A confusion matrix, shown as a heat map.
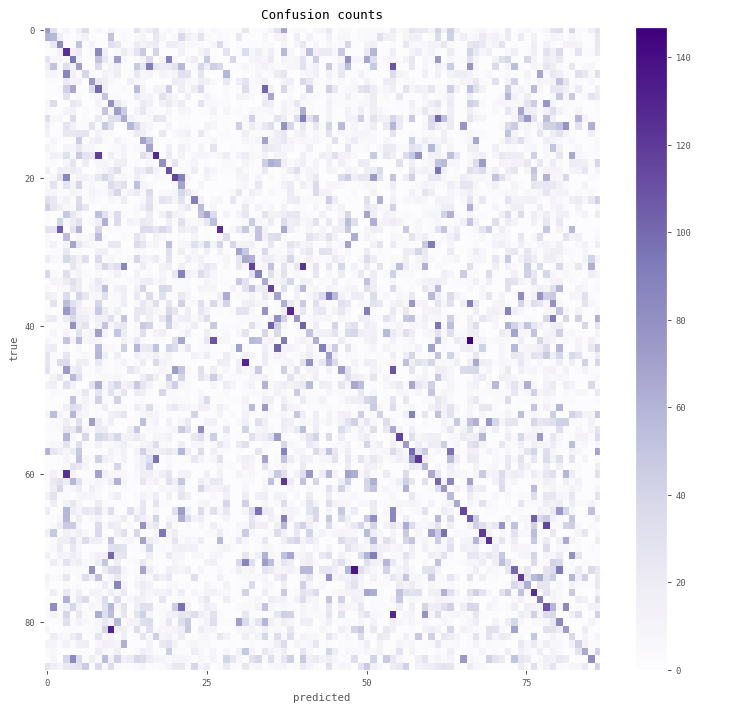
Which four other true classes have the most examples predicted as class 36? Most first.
43, 39, 55, 18
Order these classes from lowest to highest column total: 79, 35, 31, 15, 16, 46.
46, 35, 16, 31, 79, 15
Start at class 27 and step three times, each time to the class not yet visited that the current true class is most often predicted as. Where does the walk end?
54
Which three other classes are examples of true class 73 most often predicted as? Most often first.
48, 80, 7
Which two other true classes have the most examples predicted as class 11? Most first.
75, 4
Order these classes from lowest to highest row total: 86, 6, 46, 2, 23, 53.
2, 6, 23, 86, 46, 53
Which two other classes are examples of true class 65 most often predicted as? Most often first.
33, 54
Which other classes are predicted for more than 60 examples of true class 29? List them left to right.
4, 47, 60
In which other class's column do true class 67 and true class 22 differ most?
78
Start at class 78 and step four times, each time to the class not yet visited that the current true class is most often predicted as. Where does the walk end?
31
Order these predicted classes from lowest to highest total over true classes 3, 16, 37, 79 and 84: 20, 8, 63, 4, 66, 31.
20, 4, 63, 31, 66, 8
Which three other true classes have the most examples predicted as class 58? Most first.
17, 82, 30
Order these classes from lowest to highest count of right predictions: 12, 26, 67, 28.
28, 67, 26, 12
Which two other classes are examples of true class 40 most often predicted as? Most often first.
35, 61
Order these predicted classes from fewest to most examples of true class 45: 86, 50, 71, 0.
71, 50, 0, 86
